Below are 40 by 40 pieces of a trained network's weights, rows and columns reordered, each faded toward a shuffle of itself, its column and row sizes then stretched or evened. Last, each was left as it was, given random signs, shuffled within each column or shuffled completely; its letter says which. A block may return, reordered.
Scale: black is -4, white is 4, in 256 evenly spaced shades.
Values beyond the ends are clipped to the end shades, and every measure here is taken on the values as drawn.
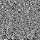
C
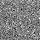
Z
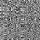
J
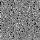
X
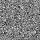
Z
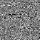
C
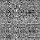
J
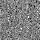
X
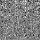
C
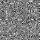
C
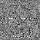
C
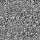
C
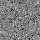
Z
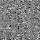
C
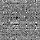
J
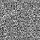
J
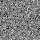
Z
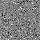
Z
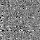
C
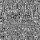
J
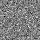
Z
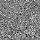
C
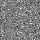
X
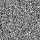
Z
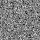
Z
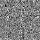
C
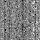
X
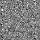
X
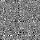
C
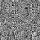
J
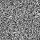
Z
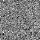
X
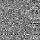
J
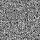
Z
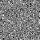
X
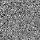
C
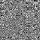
J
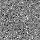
Z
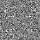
C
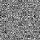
J
